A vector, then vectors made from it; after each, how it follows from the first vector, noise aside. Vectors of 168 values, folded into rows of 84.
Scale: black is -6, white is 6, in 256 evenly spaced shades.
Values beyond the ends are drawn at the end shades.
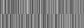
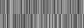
wrapped around, negated.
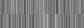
negated, partly zeroed.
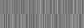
reversed, negated, shrunk.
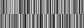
negated, scaled up.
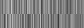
wrapped around, negated.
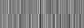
negated, partly zeroed.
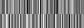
negated, scaled up.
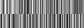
negated, scaled up.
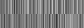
reversed, negated.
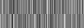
wrapped around.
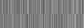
reversed, negated, shrunk.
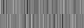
negated, partly zeroed.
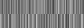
wrapped around, negated.
